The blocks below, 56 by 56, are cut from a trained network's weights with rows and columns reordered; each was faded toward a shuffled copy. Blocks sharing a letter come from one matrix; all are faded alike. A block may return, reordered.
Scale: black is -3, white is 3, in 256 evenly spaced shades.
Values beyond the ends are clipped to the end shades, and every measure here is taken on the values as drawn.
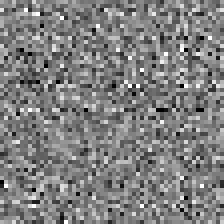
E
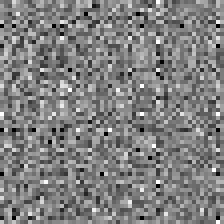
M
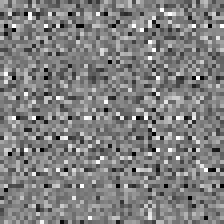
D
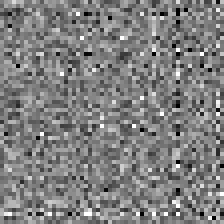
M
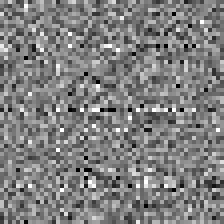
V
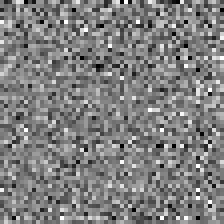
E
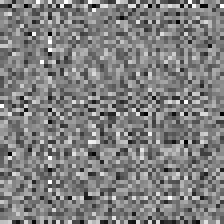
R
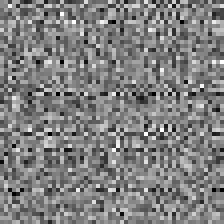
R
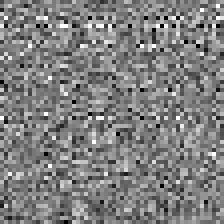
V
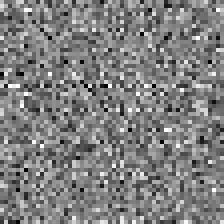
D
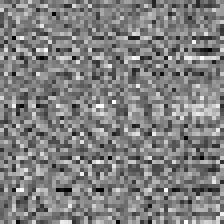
R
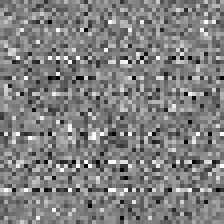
D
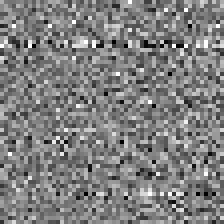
V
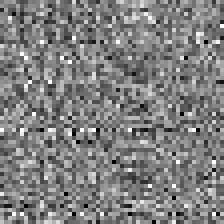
V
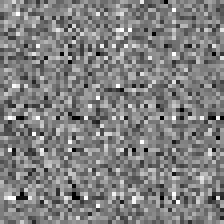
E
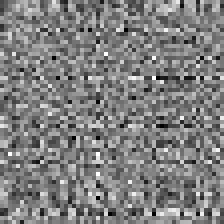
R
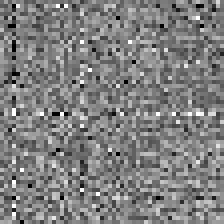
M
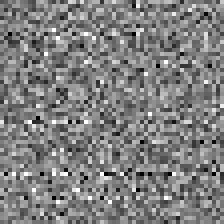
V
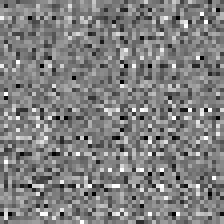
D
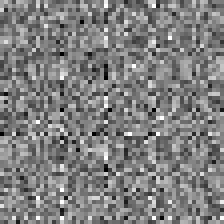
M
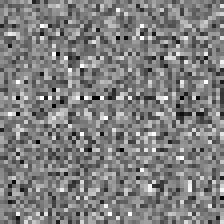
D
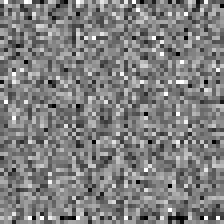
V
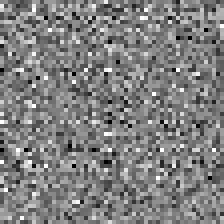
E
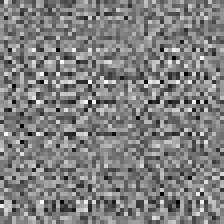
R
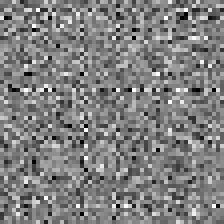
D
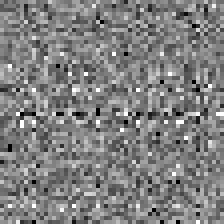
M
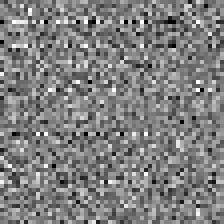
V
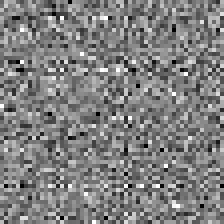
V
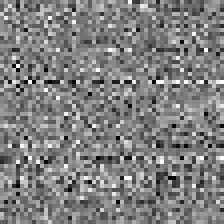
D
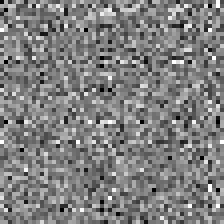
E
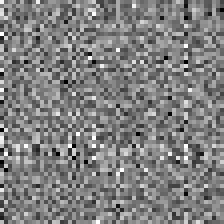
M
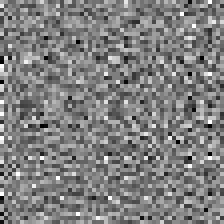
M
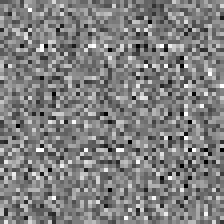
E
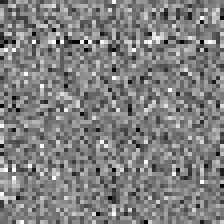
E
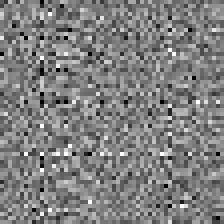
M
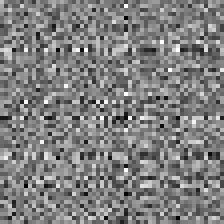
R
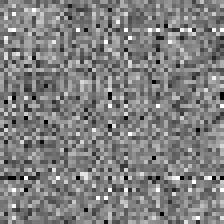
M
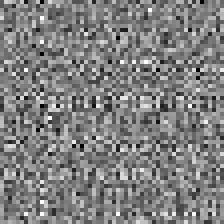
R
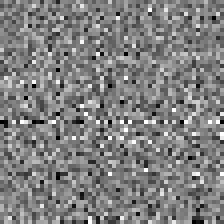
E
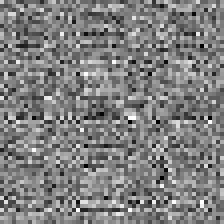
R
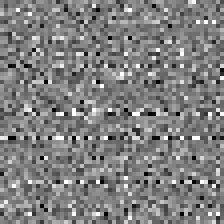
D
